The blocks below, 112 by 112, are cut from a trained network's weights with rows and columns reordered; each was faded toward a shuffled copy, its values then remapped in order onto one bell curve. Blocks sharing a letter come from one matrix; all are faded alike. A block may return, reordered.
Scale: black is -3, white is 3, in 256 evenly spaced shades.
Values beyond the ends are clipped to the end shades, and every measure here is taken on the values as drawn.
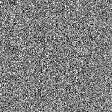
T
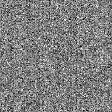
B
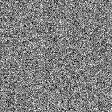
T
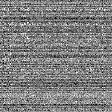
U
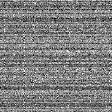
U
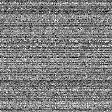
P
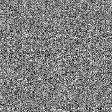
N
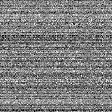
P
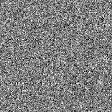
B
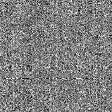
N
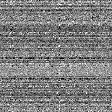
P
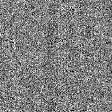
B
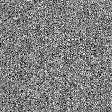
T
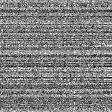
P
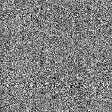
N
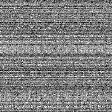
P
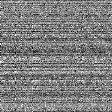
U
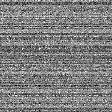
P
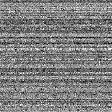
P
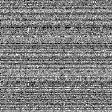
P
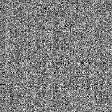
N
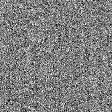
T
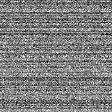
U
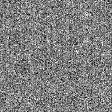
B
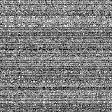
P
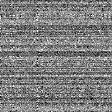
U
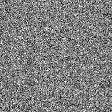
T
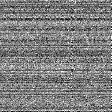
U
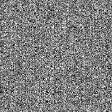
N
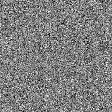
T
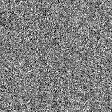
T
